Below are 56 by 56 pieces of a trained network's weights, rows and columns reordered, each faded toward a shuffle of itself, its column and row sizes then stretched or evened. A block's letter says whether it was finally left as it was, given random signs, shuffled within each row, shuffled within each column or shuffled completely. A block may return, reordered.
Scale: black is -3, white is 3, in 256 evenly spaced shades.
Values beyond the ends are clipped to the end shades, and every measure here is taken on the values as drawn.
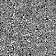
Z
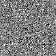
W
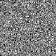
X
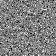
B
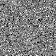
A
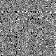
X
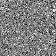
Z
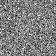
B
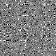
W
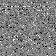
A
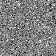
B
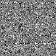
W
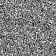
B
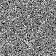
B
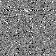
W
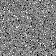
B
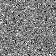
A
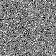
B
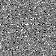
A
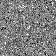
B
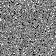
B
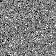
B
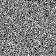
Z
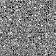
W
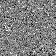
B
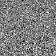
W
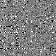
W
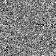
W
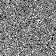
B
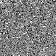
A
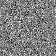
Z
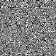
W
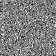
B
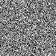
Z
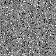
Z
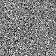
Z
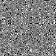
X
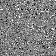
A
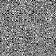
X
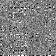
X
